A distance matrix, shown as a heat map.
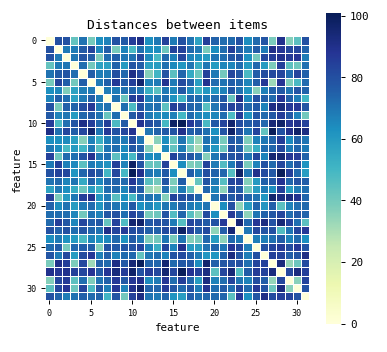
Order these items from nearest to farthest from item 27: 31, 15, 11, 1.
15, 31, 1, 11
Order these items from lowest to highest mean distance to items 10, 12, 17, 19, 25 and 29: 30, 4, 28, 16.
4, 30, 16, 28
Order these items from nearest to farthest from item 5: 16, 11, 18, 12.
18, 12, 16, 11
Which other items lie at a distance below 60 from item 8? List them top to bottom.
1, 10, 14, 19
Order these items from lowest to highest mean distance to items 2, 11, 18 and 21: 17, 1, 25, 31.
17, 25, 1, 31
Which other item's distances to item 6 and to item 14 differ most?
25
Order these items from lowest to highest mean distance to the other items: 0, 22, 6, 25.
6, 0, 25, 22
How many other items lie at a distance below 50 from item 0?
5
